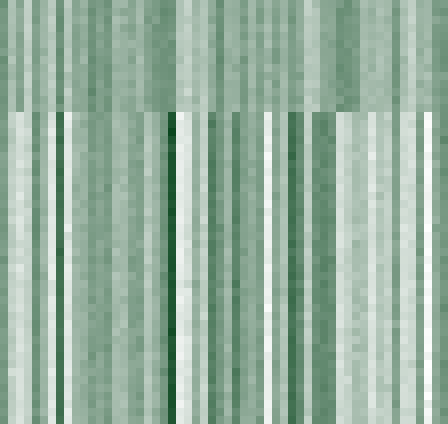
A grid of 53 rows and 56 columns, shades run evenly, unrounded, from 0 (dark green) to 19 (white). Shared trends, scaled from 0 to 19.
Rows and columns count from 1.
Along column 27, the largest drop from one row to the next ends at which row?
15
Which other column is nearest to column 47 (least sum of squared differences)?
51
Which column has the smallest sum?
22
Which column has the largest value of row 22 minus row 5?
43
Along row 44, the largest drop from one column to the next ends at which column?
8
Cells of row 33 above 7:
49
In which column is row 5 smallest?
28
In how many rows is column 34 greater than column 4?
39
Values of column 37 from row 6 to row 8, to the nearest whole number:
9 9 9
